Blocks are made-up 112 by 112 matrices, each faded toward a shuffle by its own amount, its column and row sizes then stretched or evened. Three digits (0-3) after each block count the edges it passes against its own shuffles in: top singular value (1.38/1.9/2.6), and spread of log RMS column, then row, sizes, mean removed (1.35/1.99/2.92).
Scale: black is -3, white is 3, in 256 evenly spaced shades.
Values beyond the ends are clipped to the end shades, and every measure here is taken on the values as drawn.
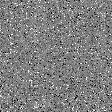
1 0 1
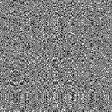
3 2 1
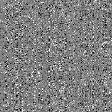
2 2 0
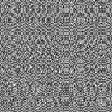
3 1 0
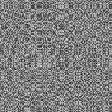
3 0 0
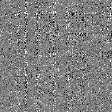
0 3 2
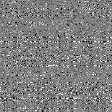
2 0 3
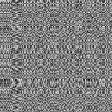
3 1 3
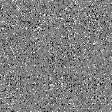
1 1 2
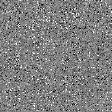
0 2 2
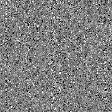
1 2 0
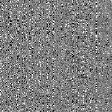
2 3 0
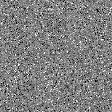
1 1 0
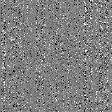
1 3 0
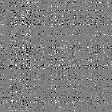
2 3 3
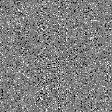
2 2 0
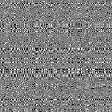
3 2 3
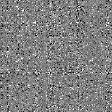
1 3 2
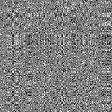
3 2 1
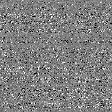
1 0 3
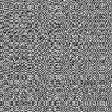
3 2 0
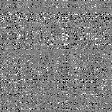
2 2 3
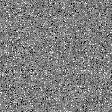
1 1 1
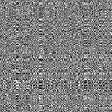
3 2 3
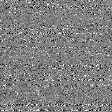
1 1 3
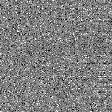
2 0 1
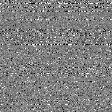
2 0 3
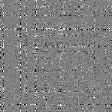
2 3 3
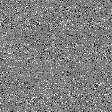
1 0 2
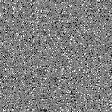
2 1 0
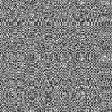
3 2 1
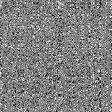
2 2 0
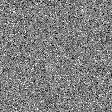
0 0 0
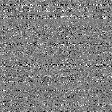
2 1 3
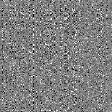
2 3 2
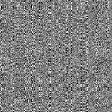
3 3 0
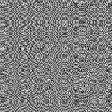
3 0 1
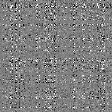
0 3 3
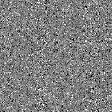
1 2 0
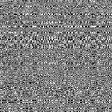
3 1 3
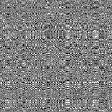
3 1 3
